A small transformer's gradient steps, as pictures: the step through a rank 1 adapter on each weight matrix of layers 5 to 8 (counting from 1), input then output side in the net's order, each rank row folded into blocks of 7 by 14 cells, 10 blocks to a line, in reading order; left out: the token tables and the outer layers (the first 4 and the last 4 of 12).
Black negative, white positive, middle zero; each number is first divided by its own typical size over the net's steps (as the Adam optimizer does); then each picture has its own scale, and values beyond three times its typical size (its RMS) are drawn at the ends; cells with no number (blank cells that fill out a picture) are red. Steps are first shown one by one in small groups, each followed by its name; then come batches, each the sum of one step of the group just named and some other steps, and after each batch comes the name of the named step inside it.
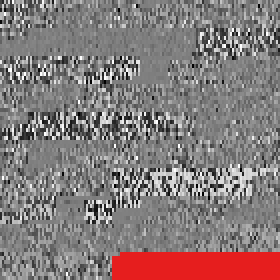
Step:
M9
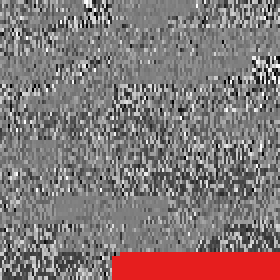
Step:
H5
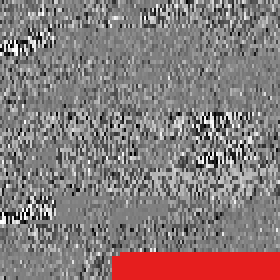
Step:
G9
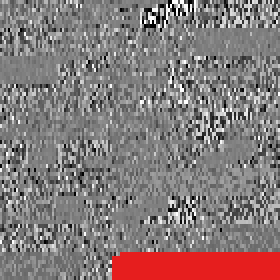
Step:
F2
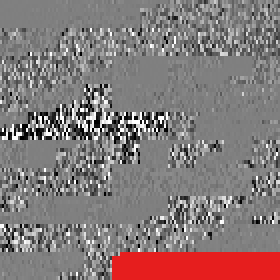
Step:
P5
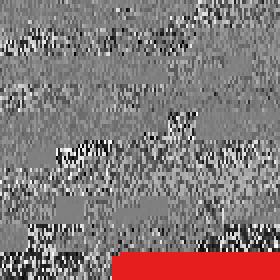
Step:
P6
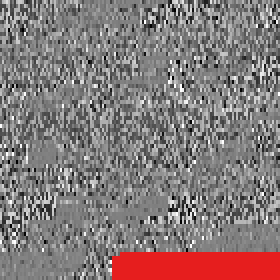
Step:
F2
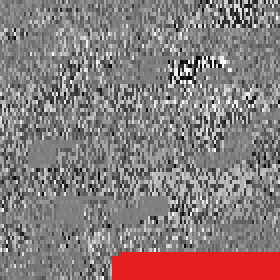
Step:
P5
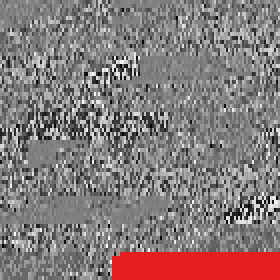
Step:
P5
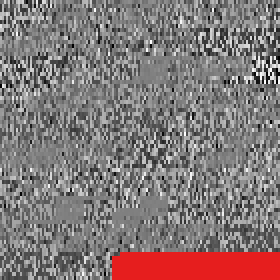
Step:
H5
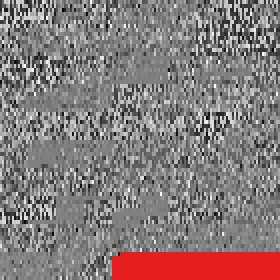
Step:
G9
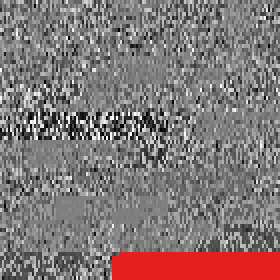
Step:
H5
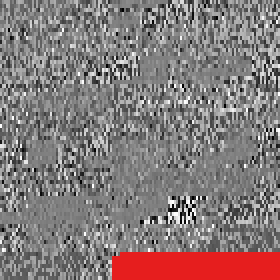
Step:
F2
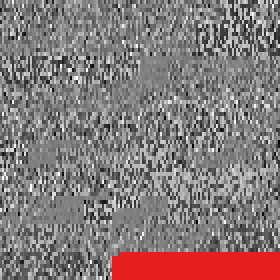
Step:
M9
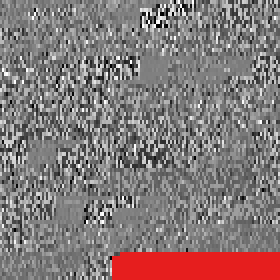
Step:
P5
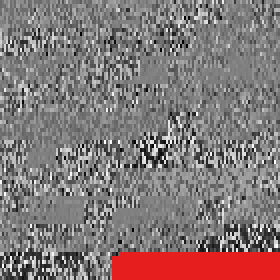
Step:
P6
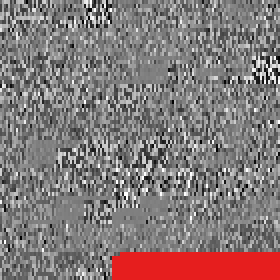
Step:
H5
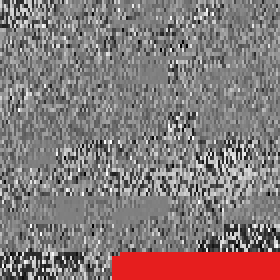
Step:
P6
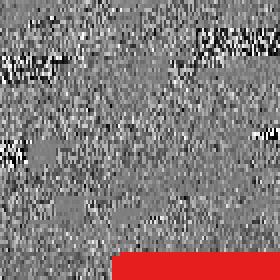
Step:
P5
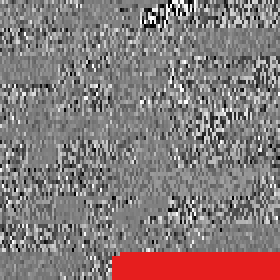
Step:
F2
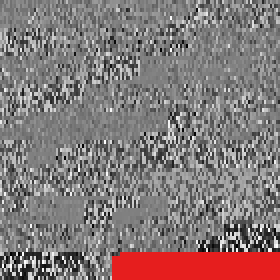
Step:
P6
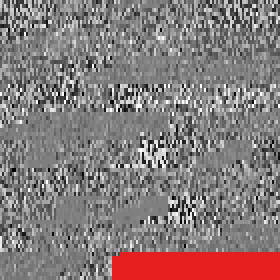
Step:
F2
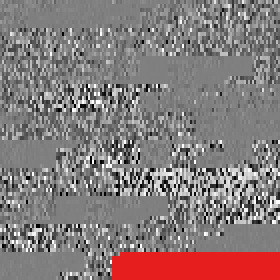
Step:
P5
